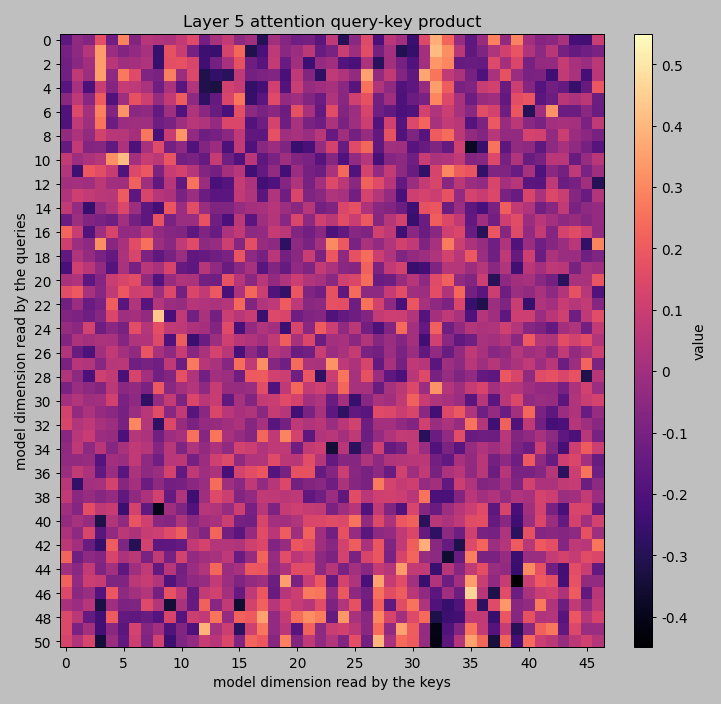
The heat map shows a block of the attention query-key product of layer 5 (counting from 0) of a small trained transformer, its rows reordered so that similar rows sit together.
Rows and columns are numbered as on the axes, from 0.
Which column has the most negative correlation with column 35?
39
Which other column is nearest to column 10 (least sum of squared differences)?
18
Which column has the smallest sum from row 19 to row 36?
37
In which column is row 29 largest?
32
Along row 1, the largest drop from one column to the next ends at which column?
16
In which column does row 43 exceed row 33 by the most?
35
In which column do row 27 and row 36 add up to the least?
43
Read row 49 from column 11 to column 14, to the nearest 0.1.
-0.2 0.4 0 0.1
